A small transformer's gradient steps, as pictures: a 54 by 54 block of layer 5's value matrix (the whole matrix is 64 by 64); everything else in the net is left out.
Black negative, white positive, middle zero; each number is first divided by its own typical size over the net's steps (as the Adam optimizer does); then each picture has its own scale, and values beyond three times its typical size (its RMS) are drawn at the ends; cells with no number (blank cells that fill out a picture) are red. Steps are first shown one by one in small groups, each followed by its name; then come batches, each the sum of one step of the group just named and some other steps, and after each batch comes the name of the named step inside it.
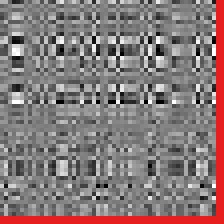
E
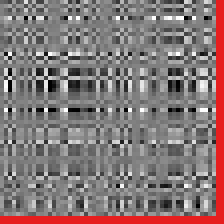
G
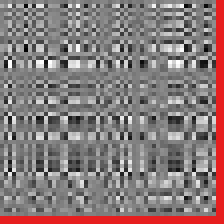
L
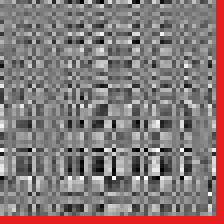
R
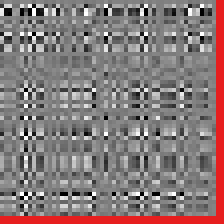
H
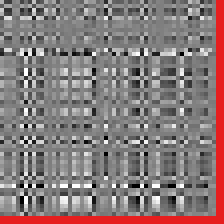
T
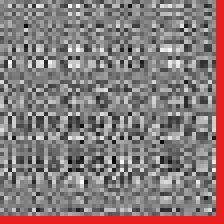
L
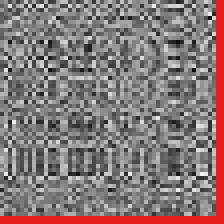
G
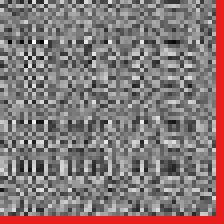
R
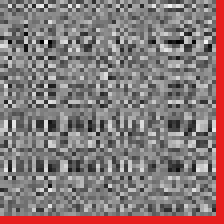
L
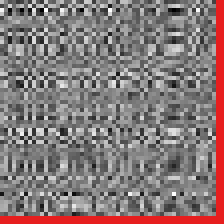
H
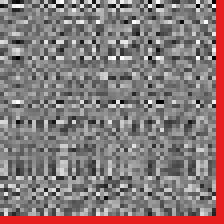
E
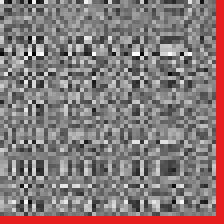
T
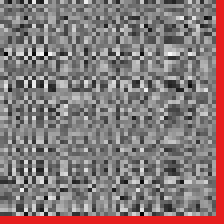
G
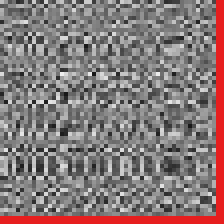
R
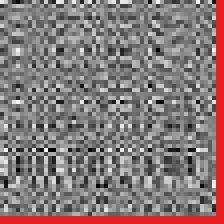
E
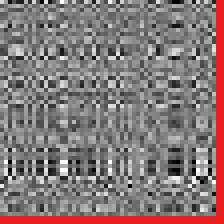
E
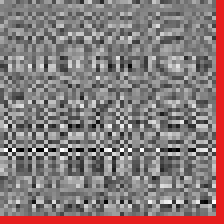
R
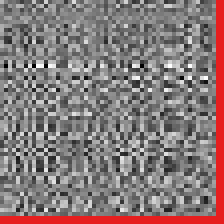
L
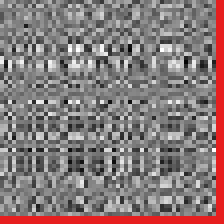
L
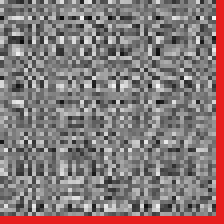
E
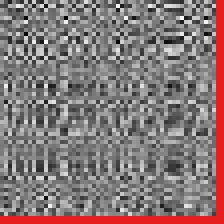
G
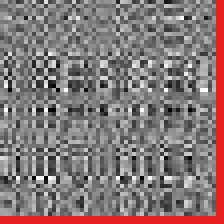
G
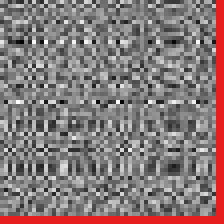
E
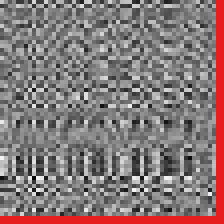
R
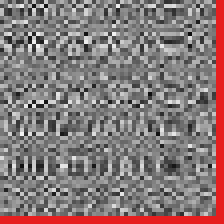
H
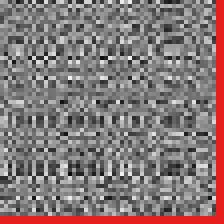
E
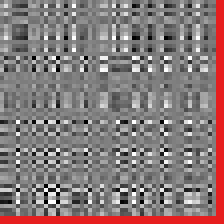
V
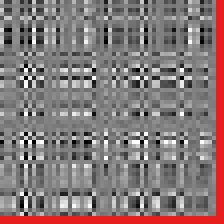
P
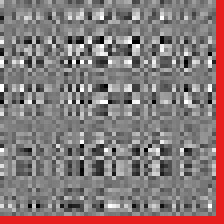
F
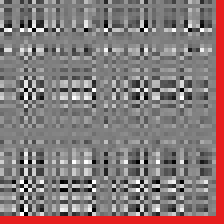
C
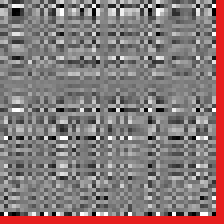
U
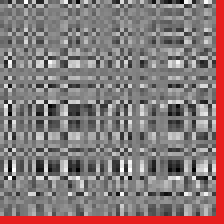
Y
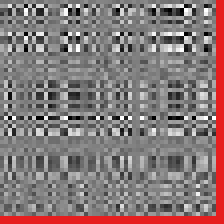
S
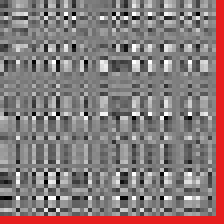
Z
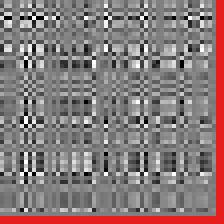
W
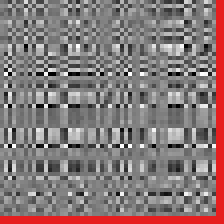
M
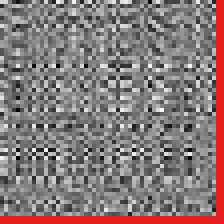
V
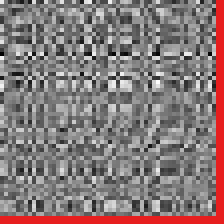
F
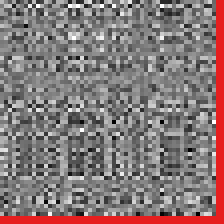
V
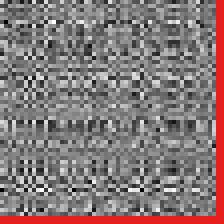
C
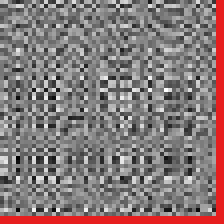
S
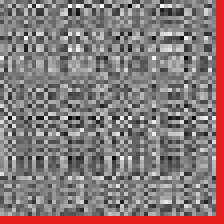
S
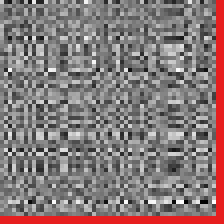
M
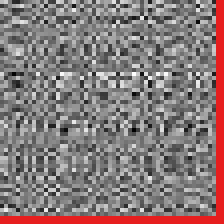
W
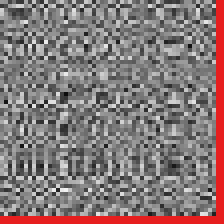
U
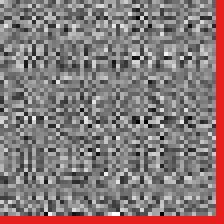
W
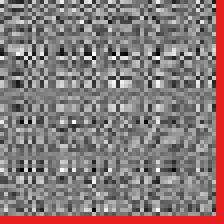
W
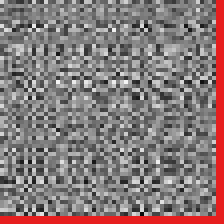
C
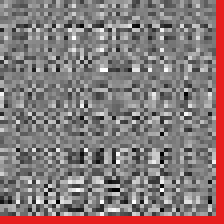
V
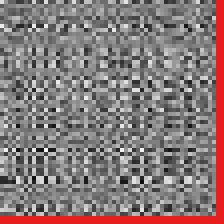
C
